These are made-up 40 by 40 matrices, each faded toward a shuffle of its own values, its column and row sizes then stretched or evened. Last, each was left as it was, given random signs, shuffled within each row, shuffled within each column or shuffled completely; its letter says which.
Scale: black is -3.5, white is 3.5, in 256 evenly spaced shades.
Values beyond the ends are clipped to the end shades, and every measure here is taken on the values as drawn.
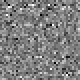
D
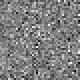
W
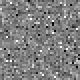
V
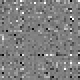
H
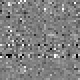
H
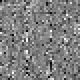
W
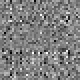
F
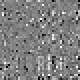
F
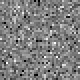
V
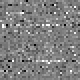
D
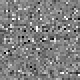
D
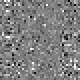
F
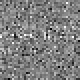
D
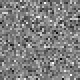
V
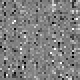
W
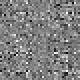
F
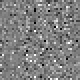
W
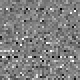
D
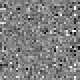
H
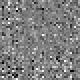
H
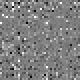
F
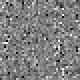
W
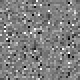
W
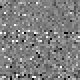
D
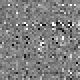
H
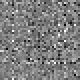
H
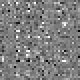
F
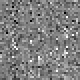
W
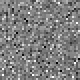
V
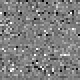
D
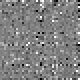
H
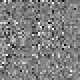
H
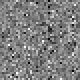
W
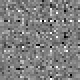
H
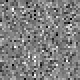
W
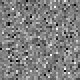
W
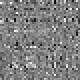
F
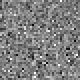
V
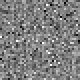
V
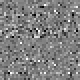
D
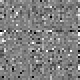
F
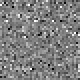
D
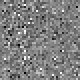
W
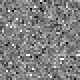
V
